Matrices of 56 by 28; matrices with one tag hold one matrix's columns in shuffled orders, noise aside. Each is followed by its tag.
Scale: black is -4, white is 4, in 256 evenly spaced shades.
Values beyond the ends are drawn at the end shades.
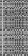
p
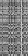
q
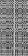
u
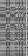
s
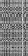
s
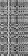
q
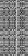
p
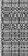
s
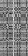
s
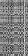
q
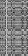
p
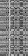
p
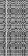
u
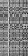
s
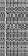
s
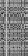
s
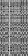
q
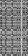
p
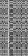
u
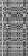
s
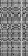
s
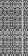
p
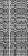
u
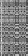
q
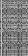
u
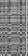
q
